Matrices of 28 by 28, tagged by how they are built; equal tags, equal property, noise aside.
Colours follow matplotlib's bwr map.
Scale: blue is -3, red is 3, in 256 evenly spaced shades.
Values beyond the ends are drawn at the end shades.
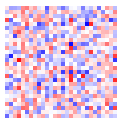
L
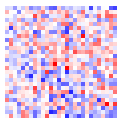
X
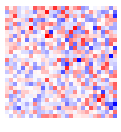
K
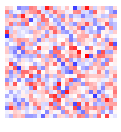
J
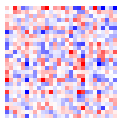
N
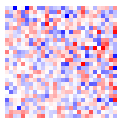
K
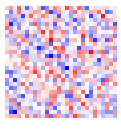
J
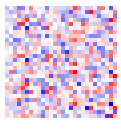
L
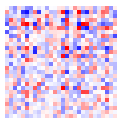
N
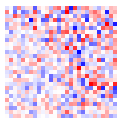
K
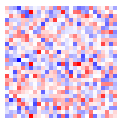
L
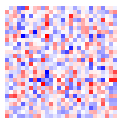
N
